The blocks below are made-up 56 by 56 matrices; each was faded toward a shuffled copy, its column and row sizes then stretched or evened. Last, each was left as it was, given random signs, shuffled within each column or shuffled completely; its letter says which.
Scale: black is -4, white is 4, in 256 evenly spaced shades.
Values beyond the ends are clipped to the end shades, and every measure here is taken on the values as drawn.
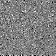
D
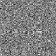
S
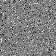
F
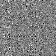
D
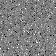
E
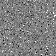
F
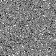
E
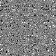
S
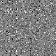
D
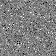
E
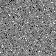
E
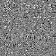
D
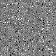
S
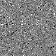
D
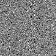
F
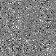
S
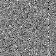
F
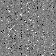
F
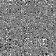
S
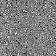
S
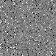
F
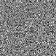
S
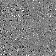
D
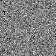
F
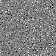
F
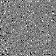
S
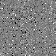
S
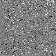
F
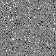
F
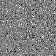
S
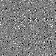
S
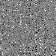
F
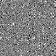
S
